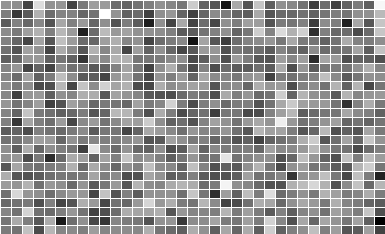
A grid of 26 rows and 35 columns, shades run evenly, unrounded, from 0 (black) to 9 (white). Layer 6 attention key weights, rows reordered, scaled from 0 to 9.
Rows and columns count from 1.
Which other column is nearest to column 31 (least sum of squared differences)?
19
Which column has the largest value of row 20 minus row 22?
9
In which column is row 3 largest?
35
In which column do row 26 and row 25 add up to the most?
25
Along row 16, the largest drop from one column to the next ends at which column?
30
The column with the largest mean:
28
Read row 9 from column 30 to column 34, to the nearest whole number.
7 5 3 4 5
